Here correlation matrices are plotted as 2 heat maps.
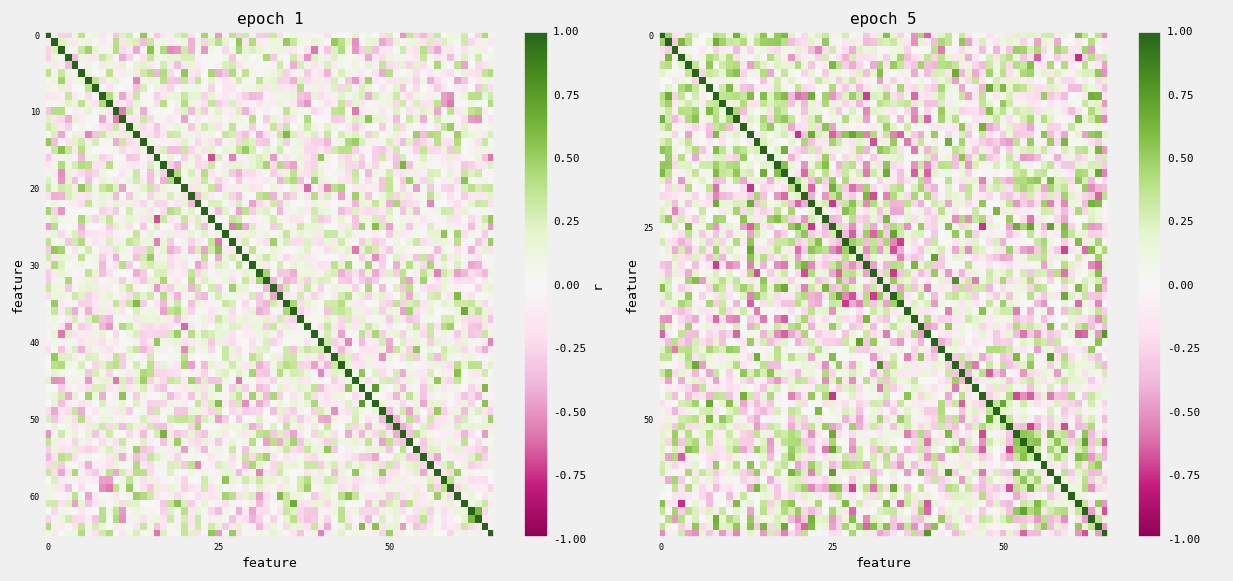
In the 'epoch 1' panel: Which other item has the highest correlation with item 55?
32
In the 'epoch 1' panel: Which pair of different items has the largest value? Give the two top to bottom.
46, 48
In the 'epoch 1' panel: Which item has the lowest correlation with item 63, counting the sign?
11
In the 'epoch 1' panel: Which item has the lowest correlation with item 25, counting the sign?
27
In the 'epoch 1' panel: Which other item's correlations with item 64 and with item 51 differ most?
41
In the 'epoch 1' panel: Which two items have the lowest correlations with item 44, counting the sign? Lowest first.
40, 52
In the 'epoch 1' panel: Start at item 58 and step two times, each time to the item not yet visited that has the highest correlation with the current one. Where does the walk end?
60
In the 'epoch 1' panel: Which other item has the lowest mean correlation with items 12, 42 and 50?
49
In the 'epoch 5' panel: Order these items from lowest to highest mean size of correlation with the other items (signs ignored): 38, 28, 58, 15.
58, 38, 15, 28
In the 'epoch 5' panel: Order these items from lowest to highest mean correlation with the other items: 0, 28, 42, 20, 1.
28, 20, 42, 1, 0
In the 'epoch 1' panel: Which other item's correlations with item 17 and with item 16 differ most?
24
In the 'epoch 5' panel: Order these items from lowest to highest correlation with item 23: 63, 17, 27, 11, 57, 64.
64, 63, 57, 17, 11, 27
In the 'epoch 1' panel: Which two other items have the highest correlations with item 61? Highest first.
36, 19
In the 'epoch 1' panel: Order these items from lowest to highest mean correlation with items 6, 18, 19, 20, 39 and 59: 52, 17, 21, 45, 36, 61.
52, 17, 45, 21, 36, 61
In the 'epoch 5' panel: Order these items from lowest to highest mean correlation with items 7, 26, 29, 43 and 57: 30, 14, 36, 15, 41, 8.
36, 8, 30, 41, 15, 14
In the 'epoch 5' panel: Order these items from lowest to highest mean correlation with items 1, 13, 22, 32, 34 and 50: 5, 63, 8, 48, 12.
48, 12, 5, 63, 8
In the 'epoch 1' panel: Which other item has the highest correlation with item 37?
7
